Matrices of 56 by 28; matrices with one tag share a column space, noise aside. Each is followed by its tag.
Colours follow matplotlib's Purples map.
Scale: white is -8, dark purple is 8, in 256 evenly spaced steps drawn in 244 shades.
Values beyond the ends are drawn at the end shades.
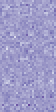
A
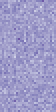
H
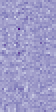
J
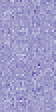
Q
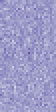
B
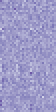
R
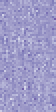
B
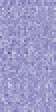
B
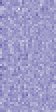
B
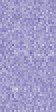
J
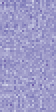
R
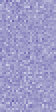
H
